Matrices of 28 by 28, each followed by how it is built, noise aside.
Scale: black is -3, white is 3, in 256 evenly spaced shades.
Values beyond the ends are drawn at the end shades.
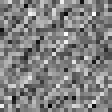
Hankel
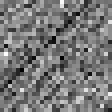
Hankel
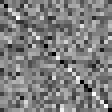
diagonal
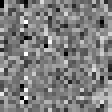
uneven columns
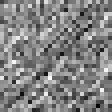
Hankel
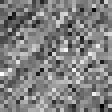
Hankel
